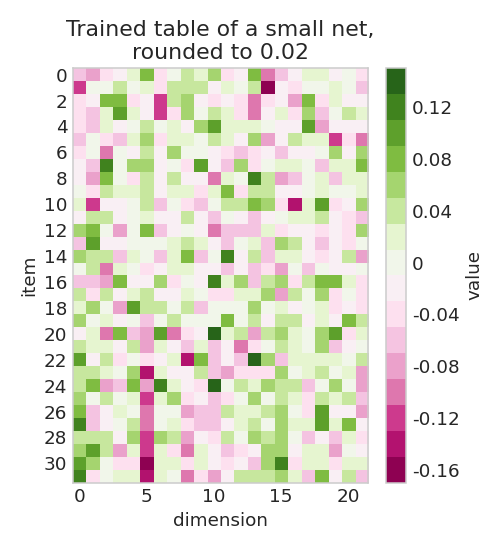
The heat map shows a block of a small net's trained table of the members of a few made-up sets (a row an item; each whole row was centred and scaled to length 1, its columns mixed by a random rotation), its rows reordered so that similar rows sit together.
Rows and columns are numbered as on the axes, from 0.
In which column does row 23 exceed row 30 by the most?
4
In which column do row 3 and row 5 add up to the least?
6
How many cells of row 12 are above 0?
5
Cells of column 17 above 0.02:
4
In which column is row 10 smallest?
16
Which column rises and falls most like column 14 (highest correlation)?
0
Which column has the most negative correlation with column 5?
15
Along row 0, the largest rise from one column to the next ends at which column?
13
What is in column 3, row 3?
0.1
